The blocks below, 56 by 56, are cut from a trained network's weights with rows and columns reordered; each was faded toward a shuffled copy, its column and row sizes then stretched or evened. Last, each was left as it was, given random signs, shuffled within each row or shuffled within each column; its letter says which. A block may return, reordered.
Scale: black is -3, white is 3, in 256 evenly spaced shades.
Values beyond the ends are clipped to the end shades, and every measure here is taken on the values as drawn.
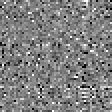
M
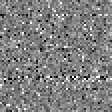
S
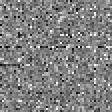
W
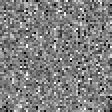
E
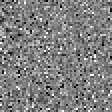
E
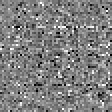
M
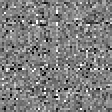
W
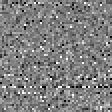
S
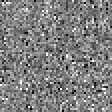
E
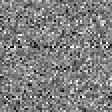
S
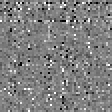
W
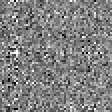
W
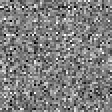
W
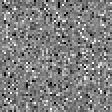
E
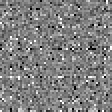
M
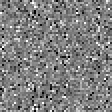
E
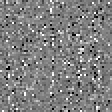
E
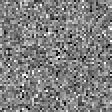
E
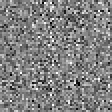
W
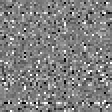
M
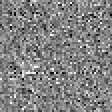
W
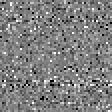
S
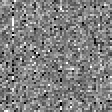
E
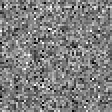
W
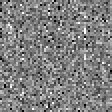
E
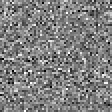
S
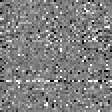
M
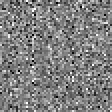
E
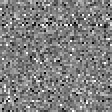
S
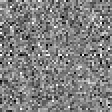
W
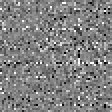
W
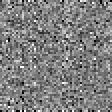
W
